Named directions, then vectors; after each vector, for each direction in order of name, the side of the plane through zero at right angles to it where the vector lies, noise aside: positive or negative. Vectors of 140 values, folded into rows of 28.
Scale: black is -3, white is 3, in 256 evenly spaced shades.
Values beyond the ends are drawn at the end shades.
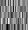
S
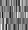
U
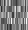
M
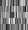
positive, positive, positive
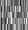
positive, negative, negative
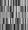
positive, positive, positive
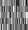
positive, negative, positive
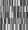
negative, negative, negative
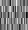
negative, positive, negative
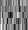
negative, positive, positive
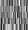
negative, negative, negative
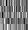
negative, negative, positive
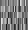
negative, positive, positive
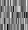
positive, positive, negative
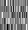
positive, positive, negative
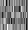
negative, negative, positive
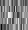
positive, negative, negative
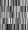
positive, positive, positive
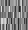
negative, positive, positive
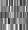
negative, negative, negative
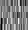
positive, negative, negative
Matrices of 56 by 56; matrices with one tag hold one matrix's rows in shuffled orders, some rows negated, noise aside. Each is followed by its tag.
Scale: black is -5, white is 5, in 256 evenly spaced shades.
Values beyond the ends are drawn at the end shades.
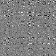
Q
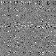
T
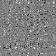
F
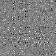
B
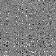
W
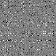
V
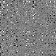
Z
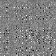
W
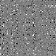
Z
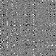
Z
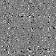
Q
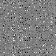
B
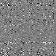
V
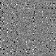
Z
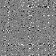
Q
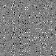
B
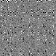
V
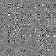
T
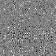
B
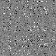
F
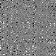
Z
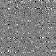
T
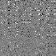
T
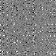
Z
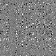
W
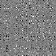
W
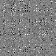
B
